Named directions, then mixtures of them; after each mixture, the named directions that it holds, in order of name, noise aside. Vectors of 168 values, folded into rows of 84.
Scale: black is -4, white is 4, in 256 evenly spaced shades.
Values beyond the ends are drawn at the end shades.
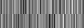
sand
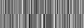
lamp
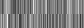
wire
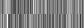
wire.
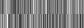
wire.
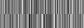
lamp.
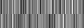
sand.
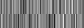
sand.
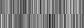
sand, wire.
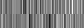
lamp, sand.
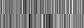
lamp, sand.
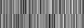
sand.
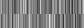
sand.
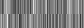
wire.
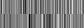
lamp, sand.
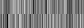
wire.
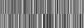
lamp, wire.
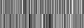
lamp, sand.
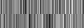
lamp, sand.
